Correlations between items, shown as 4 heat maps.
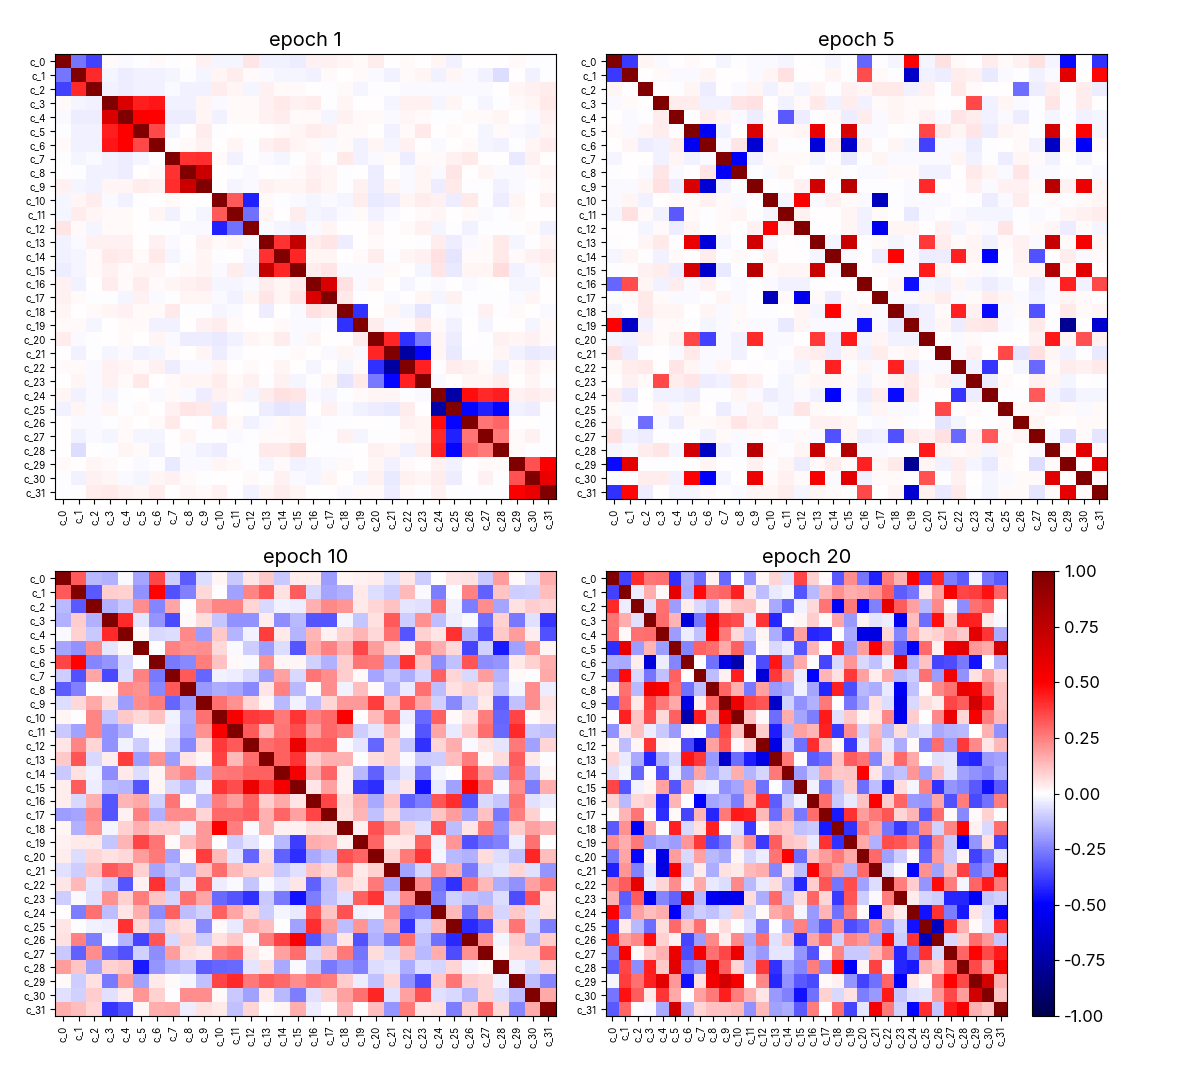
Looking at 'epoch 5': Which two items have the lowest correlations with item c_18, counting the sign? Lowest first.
c_24, c_27
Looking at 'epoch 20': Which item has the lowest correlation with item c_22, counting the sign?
c_15
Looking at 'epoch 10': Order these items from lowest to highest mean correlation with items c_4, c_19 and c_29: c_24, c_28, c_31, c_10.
c_31, c_28, c_24, c_10
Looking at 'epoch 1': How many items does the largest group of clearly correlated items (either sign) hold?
5
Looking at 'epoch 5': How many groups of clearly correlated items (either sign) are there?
9
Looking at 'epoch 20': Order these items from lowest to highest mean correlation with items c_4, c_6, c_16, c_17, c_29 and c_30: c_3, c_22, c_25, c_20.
c_20, c_25, c_3, c_22
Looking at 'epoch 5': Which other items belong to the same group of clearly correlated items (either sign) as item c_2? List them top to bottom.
c_26
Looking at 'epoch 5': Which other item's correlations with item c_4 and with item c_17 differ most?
c_10
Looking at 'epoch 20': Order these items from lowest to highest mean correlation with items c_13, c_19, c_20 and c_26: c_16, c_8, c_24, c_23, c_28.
c_28, c_8, c_16, c_23, c_24
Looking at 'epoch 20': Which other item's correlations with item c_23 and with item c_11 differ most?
c_9
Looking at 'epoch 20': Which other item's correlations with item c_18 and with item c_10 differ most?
c_17
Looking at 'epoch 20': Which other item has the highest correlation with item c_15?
c_0
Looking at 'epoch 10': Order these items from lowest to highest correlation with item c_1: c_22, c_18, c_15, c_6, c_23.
c_18, c_23, c_22, c_15, c_6
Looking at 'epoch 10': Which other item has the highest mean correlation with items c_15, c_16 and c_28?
c_12
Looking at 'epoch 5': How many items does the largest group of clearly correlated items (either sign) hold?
8
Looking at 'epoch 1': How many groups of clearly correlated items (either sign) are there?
10
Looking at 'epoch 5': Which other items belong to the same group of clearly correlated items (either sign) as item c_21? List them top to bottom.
c_25
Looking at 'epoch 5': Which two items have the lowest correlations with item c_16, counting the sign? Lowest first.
c_19, c_0
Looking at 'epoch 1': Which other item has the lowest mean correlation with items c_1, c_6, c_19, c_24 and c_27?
c_25
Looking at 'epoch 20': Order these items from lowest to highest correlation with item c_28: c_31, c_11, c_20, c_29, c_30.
c_11, c_20, c_30, c_29, c_31
